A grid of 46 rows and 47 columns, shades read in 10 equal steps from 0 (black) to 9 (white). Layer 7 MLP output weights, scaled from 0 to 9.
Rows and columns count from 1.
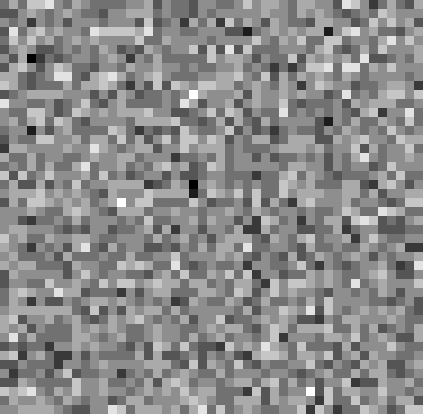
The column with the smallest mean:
29
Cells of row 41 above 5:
11
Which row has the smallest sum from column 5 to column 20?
40
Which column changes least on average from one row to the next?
38
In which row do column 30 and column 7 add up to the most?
9
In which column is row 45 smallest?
36
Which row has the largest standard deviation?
4
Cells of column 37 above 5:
17
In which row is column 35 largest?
44
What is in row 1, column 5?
7
